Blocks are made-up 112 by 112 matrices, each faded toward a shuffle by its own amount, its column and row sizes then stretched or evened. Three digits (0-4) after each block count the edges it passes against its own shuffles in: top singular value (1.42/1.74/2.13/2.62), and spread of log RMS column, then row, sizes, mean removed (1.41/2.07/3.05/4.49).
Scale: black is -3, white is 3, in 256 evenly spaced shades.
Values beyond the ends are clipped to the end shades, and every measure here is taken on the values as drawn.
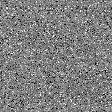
1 0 1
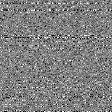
3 0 3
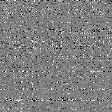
0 1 3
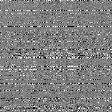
3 1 4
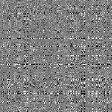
4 3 3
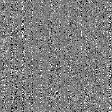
1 3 1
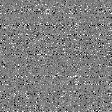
2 1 3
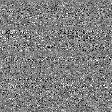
1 0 3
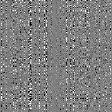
4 4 2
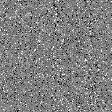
1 2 0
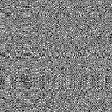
4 0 2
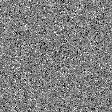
0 1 0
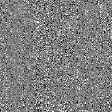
2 3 1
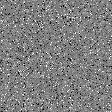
0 1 0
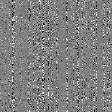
2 4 1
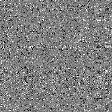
2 1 2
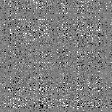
0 3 3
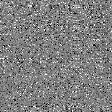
2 0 2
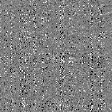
2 3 2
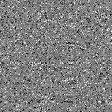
2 0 1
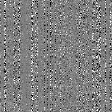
2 4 1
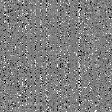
3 3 0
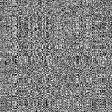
4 2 1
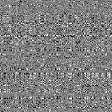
4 1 3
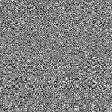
4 0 2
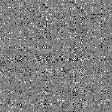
1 3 3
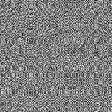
4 0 1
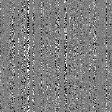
2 4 1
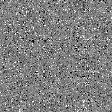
2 1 1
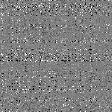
1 2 3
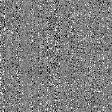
1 3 0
